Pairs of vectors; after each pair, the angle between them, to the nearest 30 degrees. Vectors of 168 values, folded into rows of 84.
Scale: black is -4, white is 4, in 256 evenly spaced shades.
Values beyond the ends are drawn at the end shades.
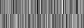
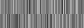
150 degrees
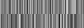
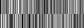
90 degrees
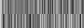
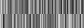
30 degrees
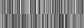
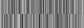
90 degrees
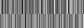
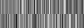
120 degrees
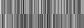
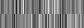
120 degrees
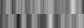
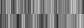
30 degrees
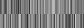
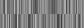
120 degrees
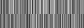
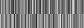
150 degrees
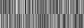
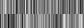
150 degrees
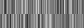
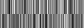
120 degrees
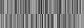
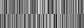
150 degrees
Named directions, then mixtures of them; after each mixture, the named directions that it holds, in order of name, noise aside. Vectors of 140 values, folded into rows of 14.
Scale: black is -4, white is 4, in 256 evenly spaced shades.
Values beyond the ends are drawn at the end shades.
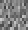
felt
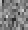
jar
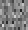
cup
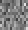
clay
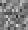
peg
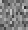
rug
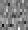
cup, felt, rug.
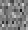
cup.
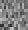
felt, rug.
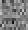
cup, jar.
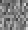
clay.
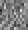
cup, felt, peg.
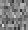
cup.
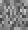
cup, felt, rug.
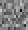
cup, peg.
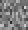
peg, rug.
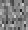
cup.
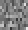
clay, cup, felt.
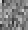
jar, rug.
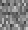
clay, cup, peg.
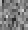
jar.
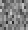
cup, rug.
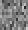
clay, jar, rug.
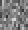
jar.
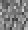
clay, jar.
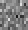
clay, peg.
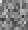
clay, felt, jar.
